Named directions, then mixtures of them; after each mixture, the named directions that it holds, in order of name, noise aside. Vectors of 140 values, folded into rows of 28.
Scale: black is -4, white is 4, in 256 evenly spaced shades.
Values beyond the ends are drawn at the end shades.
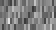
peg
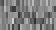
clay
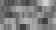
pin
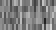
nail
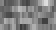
pin.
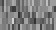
clay.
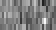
nail, pin.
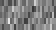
peg.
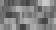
pin.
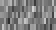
peg.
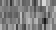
nail, pin.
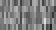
nail.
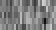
nail, pin.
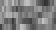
pin.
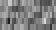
peg, pin.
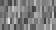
peg.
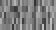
clay, nail.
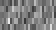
peg.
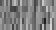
clay, nail.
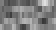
pin.
